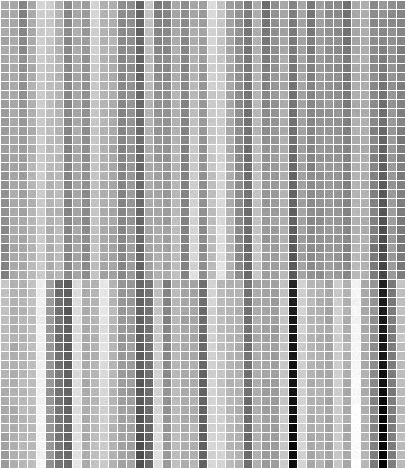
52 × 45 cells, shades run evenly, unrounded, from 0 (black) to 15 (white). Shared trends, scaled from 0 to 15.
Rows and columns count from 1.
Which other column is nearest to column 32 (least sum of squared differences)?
4
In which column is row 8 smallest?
16
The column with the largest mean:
5
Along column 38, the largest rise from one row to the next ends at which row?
32
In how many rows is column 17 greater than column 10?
31
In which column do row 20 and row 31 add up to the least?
43
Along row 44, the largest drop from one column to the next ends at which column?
33
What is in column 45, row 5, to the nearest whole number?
8
